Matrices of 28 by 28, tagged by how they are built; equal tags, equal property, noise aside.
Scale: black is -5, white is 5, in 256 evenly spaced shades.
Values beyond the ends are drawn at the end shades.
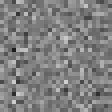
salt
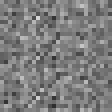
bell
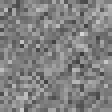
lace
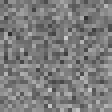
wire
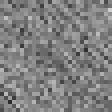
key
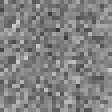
bell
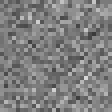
lace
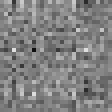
salt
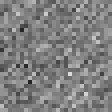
lace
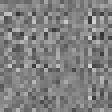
salt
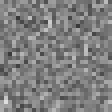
wire
